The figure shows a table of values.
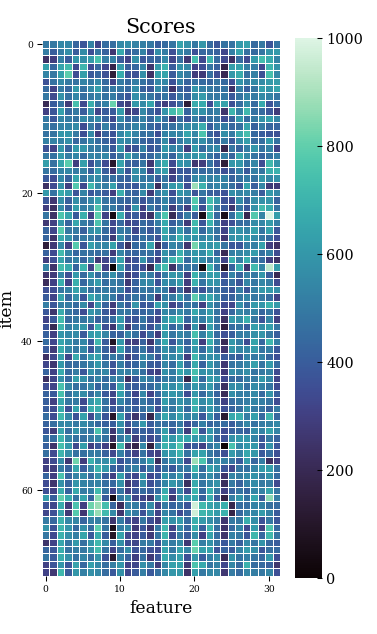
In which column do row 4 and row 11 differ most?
21
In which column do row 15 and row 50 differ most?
24
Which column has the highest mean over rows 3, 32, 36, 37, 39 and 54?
2
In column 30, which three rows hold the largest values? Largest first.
23, 30, 61
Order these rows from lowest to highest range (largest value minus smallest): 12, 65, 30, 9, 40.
12, 9, 40, 65, 30
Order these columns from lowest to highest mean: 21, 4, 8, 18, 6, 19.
19, 8, 21, 6, 4, 18
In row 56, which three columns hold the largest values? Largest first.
20, 4, 21
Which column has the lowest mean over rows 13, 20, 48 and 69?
9
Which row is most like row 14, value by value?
59
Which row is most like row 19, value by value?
56
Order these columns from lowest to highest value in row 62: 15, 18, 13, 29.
15, 13, 18, 29
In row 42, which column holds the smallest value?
0
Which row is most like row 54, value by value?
50
